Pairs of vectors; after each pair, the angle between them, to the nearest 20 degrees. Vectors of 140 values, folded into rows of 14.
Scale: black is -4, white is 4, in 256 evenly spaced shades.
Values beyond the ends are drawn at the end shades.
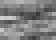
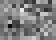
100 degrees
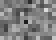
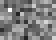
40 degrees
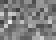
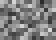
140 degrees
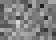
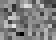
120 degrees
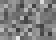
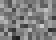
120 degrees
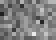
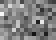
160 degrees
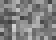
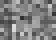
20 degrees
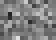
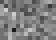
100 degrees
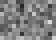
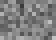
20 degrees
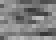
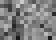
100 degrees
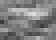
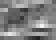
120 degrees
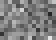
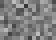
120 degrees
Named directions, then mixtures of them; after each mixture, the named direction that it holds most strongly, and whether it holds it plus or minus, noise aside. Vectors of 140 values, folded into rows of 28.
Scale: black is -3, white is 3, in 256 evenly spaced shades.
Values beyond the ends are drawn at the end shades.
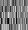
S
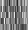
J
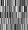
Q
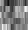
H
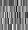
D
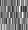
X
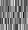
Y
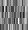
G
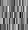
Y, minus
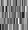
G, plus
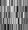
G, minus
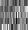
S, plus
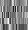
S, minus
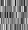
Q, plus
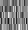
S, plus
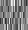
Y, plus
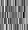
G, plus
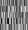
S, plus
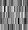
G, minus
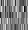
Q, plus
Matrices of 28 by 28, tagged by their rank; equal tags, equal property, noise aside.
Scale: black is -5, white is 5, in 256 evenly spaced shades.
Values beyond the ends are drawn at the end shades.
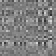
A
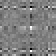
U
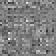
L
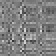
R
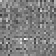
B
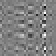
A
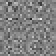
L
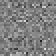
L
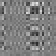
U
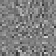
L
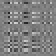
U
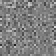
B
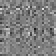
R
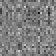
L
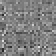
L
